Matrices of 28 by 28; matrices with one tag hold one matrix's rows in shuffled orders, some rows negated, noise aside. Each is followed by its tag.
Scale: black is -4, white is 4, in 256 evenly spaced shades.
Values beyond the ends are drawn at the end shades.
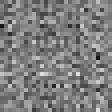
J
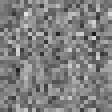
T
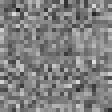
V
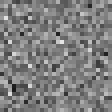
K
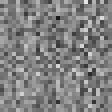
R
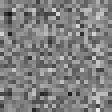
J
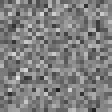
T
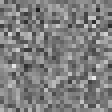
T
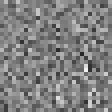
R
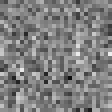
V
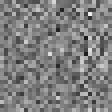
R
